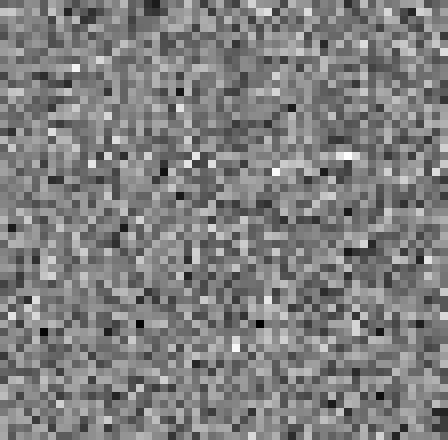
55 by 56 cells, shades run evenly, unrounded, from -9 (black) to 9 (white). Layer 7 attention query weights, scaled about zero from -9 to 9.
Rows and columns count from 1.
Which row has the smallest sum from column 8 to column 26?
2
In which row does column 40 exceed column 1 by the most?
10
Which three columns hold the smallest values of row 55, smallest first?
50, 37, 22
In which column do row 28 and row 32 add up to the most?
31
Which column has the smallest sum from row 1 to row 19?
30
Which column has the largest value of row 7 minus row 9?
38
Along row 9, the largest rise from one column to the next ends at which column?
39
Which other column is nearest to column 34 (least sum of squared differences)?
5
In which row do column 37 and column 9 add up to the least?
55
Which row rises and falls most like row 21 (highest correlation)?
46
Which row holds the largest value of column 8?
51
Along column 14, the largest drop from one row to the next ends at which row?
54
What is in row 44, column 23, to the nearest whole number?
-4
